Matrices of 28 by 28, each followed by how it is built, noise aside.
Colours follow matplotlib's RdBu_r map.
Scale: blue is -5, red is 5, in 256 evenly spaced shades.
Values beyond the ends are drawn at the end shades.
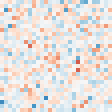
noise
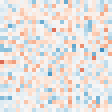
blocks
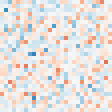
noise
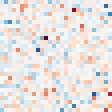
sparse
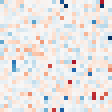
sparse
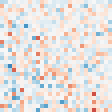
lower triangular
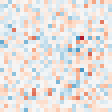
low rank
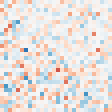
lower triangular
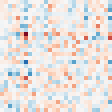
low rank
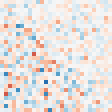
lower triangular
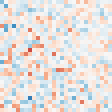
lower triangular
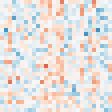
blocks
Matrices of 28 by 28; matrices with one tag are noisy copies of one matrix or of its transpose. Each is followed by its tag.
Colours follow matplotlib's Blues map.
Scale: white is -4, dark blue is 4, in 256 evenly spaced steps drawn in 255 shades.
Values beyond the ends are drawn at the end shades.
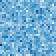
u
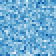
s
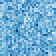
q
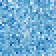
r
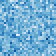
r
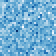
q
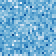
r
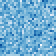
s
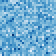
r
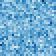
s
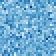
r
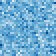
u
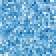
u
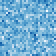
s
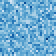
r
